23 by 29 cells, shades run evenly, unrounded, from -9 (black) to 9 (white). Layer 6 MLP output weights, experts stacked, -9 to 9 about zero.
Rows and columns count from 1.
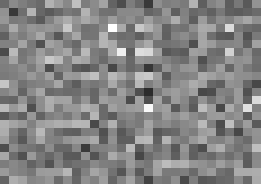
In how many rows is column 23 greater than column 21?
14
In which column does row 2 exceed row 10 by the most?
19
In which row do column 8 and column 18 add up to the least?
17
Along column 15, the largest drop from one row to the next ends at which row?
13
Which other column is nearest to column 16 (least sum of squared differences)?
26
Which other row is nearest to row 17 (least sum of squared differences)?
18
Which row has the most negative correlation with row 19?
11
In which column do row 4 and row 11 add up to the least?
29
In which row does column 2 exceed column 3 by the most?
7
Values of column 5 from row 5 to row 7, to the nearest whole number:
3 -3 2
